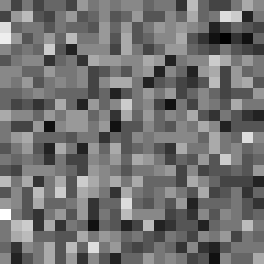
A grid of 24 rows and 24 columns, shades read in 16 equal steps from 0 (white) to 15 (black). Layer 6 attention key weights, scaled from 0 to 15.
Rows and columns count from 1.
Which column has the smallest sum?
1
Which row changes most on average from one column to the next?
21
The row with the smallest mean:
6
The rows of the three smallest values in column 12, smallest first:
19, 10, 20
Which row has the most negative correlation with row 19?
16
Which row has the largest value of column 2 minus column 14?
24
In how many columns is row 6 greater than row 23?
6
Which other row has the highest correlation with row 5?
11
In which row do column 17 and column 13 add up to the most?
23
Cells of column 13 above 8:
9
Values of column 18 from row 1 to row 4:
4 5 7 10
